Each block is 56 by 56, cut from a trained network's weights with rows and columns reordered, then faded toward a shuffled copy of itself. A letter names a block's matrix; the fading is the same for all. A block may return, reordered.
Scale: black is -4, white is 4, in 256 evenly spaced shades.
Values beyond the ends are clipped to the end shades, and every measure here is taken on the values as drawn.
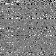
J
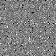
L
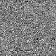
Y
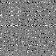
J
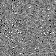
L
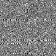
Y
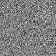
Y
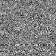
Y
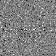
L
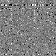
L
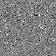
L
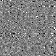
J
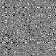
L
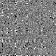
J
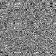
Y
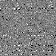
L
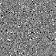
L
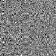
Y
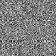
Y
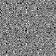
Y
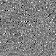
L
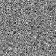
Y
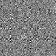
Y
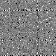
L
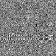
Y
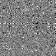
J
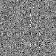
Y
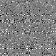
J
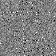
L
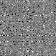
L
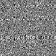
Y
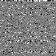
J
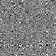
J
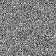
Y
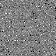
L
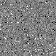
L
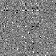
J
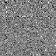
Y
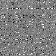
J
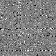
L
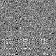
Y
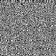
Y
